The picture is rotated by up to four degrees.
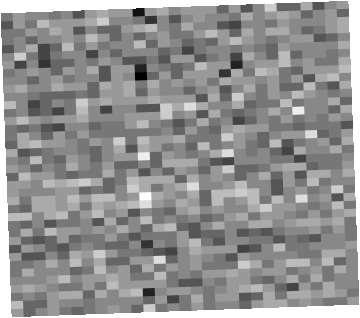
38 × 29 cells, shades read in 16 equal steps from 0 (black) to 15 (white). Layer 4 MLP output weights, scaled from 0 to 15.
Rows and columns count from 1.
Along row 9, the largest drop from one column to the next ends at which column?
12
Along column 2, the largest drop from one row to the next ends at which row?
7
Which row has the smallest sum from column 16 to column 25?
29
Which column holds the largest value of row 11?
26
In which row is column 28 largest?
24
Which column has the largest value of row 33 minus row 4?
20
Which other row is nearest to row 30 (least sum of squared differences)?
16
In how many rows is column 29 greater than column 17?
20
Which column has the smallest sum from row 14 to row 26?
17
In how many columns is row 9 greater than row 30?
15
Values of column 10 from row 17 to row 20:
12 10 9 6
